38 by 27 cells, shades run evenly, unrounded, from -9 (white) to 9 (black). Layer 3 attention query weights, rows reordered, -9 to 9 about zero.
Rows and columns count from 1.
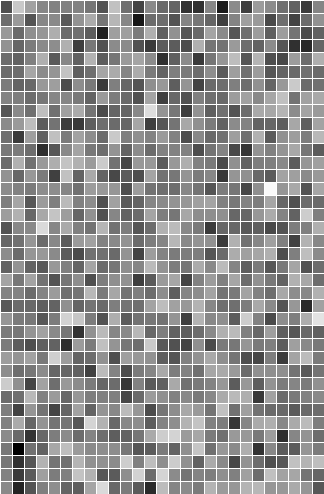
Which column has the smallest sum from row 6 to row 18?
6
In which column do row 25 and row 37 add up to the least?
7
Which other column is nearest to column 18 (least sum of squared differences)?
1
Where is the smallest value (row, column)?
15, 23
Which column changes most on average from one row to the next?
13
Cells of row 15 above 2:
4
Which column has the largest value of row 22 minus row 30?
12
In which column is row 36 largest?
2
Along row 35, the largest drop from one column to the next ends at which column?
3
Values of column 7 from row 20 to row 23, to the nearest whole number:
4 2 -1 1
